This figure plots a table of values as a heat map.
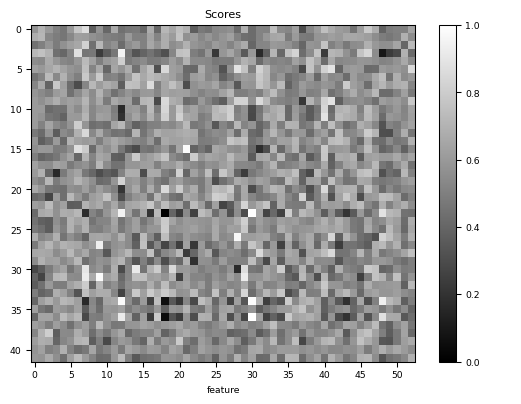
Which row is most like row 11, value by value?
10
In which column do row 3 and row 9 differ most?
31
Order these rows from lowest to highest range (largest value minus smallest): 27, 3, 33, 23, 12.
12, 33, 27, 3, 23
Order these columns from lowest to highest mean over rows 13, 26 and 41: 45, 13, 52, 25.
13, 25, 45, 52
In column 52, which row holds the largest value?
5
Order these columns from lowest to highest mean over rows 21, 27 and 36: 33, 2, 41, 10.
41, 33, 2, 10
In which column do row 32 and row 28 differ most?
21
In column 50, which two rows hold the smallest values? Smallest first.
3, 18
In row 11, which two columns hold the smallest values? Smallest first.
12, 30
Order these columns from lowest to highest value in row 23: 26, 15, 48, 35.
26, 15, 35, 48
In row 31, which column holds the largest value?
9
